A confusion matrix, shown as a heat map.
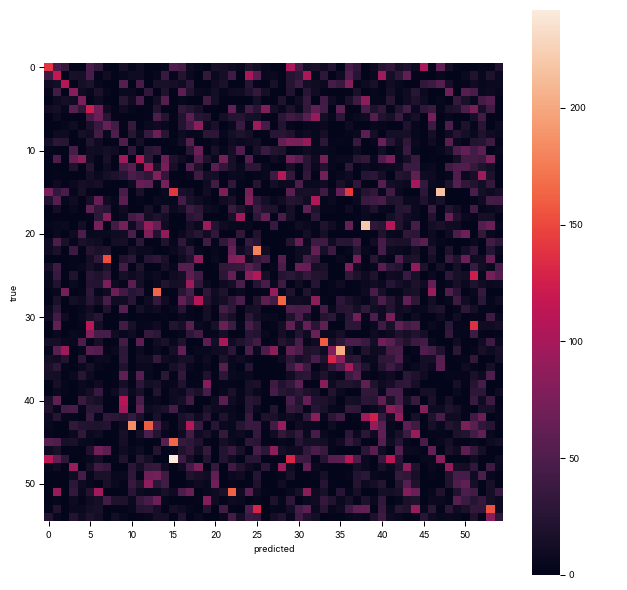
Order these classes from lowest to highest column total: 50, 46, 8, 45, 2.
8, 2, 45, 46, 50
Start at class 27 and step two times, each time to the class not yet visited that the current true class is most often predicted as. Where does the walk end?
28
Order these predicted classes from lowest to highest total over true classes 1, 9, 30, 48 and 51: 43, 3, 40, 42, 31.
42, 3, 40, 43, 31
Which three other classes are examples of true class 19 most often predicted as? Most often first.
38, 41, 12
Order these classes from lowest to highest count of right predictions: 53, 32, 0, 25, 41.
32, 41, 25, 0, 53
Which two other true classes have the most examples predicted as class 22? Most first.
51, 23
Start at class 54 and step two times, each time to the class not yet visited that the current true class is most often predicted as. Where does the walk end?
25
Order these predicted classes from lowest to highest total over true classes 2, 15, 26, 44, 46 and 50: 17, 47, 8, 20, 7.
8, 20, 7, 17, 47
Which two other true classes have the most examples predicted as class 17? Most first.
43, 26
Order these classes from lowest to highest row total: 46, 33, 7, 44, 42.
7, 44, 46, 42, 33
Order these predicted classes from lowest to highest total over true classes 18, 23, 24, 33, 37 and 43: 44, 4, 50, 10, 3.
3, 4, 50, 44, 10
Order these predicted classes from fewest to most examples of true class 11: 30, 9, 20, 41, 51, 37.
20, 37, 51, 30, 41, 9
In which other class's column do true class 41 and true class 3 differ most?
9
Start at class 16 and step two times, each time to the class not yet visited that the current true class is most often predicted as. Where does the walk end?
5
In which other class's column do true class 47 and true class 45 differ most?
29
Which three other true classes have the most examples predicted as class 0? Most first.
47, 15, 45
